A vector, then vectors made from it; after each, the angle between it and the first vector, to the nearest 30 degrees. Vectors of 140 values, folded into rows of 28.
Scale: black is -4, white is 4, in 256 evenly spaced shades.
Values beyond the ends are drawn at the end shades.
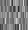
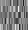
150 degrees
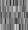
150 degrees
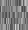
120 degrees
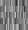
120 degrees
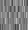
30 degrees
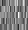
60 degrees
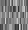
30 degrees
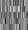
150 degrees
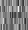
120 degrees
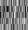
90 degrees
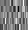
30 degrees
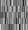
150 degrees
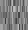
150 degrees
